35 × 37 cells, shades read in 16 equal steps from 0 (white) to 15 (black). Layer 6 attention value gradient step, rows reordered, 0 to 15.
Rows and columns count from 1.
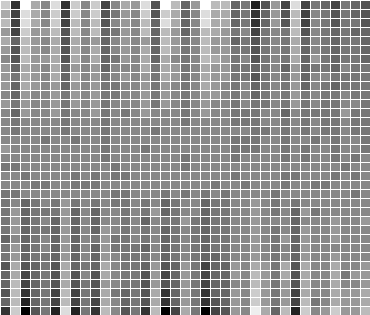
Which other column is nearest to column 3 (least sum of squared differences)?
21
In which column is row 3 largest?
26
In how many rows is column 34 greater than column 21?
19
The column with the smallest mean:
15
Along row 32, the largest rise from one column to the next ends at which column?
3
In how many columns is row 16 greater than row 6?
16
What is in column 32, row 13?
8
